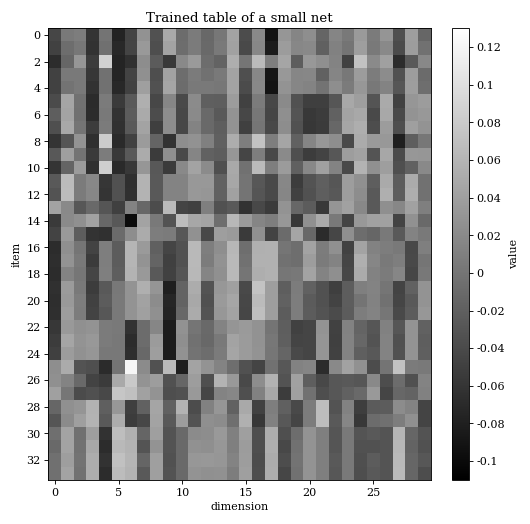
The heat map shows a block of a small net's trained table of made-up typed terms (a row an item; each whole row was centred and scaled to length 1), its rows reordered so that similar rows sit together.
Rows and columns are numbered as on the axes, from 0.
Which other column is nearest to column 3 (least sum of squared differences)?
15
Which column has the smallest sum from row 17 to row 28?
9
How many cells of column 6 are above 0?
15
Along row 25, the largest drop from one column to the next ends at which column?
10
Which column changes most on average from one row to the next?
21
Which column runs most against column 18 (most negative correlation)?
5
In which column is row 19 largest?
16
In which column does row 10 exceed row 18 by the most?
4
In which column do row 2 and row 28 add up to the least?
6
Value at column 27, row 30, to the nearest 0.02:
0.06
